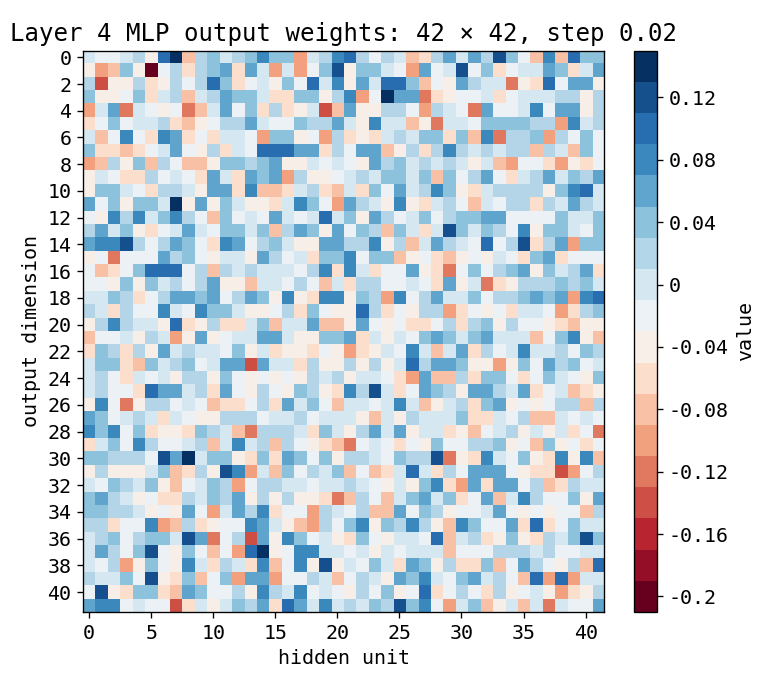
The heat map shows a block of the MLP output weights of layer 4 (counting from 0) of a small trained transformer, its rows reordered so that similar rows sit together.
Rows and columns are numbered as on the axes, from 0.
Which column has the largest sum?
14
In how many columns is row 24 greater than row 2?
13
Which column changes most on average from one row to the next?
28
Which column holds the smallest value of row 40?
38
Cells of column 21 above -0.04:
27
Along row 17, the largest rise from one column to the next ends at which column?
29
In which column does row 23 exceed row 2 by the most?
1
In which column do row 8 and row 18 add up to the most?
25
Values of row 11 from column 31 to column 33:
-0.08 0 -0.02
